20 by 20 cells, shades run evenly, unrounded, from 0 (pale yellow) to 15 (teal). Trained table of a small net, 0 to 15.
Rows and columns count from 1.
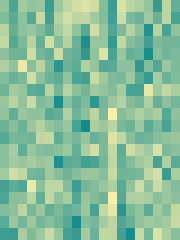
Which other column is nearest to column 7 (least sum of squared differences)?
12
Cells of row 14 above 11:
4
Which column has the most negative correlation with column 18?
14
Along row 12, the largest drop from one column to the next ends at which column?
13
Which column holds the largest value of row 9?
7
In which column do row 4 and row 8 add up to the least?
6
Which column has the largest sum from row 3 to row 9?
10
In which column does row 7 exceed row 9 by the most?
17
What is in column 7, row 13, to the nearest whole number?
7
